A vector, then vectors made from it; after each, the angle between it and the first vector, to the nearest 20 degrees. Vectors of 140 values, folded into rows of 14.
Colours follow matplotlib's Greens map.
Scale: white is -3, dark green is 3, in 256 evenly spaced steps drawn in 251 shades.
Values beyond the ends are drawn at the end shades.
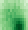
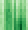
40 degrees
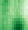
40 degrees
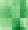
60 degrees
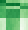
100 degrees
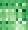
120 degrees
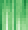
120 degrees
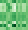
80 degrees
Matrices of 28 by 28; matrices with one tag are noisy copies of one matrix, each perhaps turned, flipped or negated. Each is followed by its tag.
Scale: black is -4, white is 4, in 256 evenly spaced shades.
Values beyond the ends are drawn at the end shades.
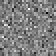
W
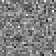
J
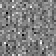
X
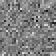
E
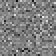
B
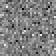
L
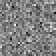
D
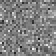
E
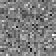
W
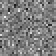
W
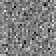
L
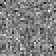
J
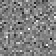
B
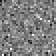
J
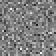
B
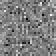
L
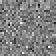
E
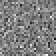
B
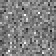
L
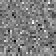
E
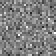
B
